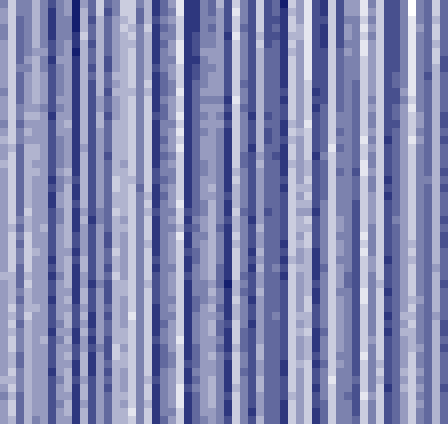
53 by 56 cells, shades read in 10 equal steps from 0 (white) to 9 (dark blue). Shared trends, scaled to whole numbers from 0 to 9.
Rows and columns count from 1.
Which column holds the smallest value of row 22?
46
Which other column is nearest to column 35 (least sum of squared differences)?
54
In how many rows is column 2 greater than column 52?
24
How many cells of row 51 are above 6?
11
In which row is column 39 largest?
27
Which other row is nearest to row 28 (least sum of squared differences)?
41
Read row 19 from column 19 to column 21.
2 8 5
